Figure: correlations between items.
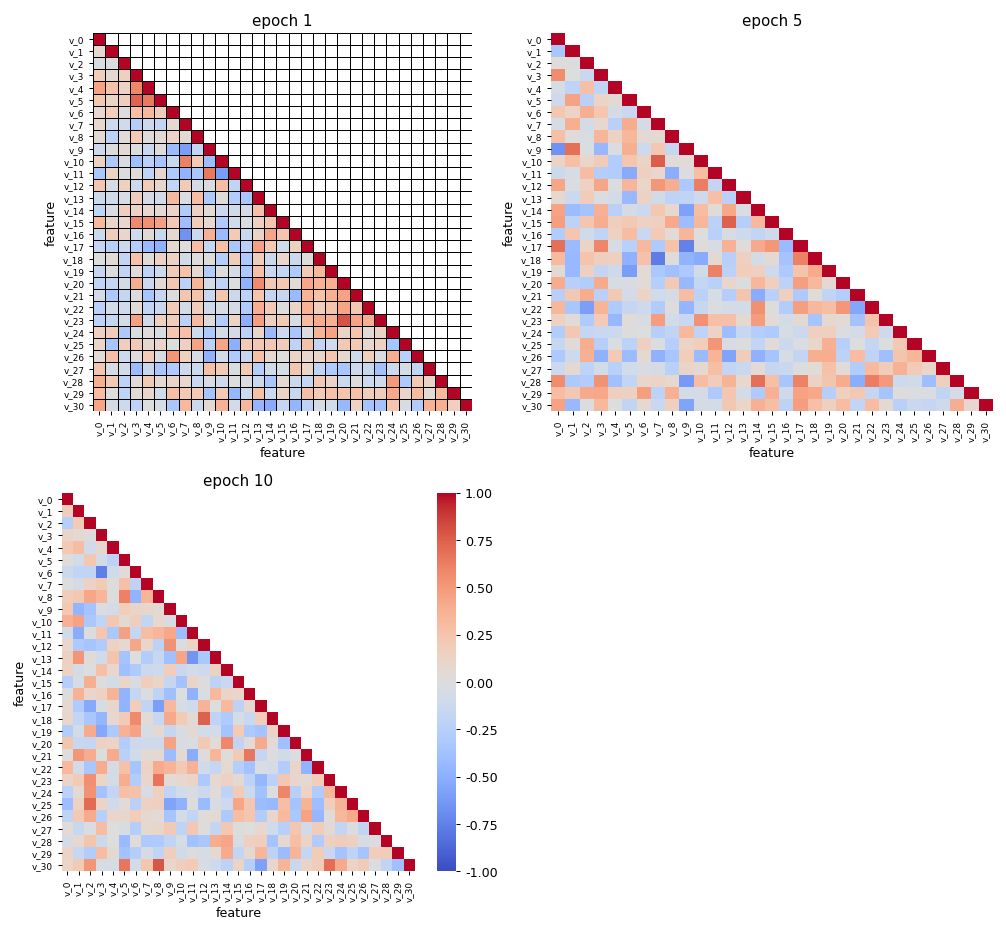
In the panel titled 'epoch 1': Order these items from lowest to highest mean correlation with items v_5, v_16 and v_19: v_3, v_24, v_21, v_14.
v_21, v_24, v_14, v_3
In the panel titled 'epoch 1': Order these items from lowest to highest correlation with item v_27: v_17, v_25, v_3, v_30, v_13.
v_3, v_13, v_25, v_17, v_30
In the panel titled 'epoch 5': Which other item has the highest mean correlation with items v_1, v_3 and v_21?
v_29
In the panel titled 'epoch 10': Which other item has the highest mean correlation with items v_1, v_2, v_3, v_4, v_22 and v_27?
v_8
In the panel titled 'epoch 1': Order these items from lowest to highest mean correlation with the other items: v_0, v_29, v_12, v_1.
v_12, v_1, v_0, v_29
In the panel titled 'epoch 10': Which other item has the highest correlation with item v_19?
v_24
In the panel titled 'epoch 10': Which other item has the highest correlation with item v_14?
v_20
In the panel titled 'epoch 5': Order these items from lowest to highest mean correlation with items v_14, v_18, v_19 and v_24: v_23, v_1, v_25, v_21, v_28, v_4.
v_1, v_21, v_4, v_23, v_25, v_28
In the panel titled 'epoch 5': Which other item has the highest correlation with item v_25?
v_11
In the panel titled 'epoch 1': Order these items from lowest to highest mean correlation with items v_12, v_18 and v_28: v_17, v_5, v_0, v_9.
v_17, v_9, v_5, v_0
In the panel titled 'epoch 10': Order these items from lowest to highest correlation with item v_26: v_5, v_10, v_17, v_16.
v_17, v_10, v_5, v_16
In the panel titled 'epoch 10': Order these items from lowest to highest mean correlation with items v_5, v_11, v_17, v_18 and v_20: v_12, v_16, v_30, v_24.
v_16, v_24, v_30, v_12
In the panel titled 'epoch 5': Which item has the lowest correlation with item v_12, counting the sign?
v_26
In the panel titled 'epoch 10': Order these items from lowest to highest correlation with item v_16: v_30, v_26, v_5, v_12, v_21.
v_5, v_30, v_12, v_26, v_21
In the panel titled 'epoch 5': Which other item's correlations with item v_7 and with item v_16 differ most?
v_10
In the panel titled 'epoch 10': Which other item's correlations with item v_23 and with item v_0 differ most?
v_2
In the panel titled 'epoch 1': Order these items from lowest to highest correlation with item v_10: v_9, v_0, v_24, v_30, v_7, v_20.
v_9, v_20, v_24, v_0, v_30, v_7
